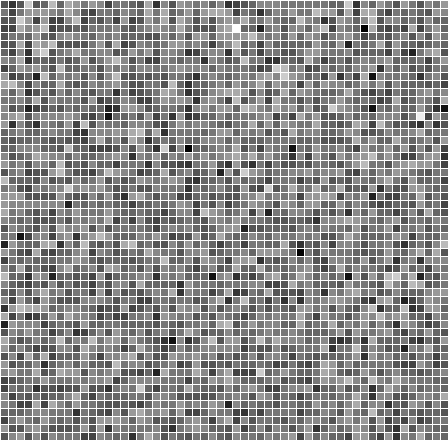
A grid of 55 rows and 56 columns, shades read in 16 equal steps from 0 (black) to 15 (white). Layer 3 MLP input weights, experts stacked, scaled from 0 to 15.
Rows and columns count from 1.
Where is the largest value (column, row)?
30, 4
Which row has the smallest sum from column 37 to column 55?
43
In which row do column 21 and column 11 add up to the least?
17
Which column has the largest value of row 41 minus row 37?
38
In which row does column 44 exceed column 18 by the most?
1
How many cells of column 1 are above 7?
27
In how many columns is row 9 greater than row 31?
27
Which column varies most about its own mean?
47
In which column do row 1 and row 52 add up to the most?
44
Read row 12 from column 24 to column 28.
3 5 6 8 9
